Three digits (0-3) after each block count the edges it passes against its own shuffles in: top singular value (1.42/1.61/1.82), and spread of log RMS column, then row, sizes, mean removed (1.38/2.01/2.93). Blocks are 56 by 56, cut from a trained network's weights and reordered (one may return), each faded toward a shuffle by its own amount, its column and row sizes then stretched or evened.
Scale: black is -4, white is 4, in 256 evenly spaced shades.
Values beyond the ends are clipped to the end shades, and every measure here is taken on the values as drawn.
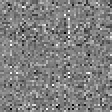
1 2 2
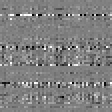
3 0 3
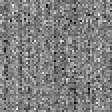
2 1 1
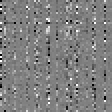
2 3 1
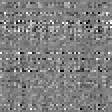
2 0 3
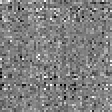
0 1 2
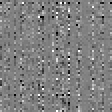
1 3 1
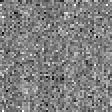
0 0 1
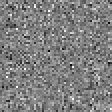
2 2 0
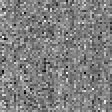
0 2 0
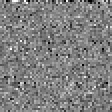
2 0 2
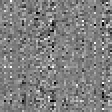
1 3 1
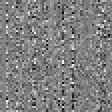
1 3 0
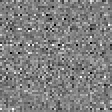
0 1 2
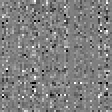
0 3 1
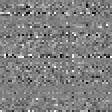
1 1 3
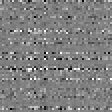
2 1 3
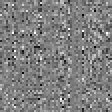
1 3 1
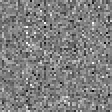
1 1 0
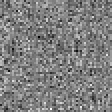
1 2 0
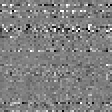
0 1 3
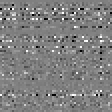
1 1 3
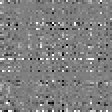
1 2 3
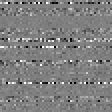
3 0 3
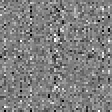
1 2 1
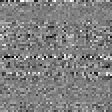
2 0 3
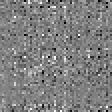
0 2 2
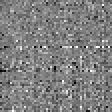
1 0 2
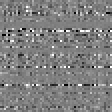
2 0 3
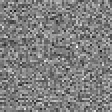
3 0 0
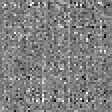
1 1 2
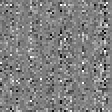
0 3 1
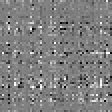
1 2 3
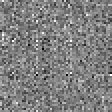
2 1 1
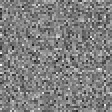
1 1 0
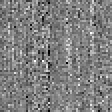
2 2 0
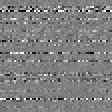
3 0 3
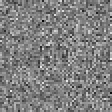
1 1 0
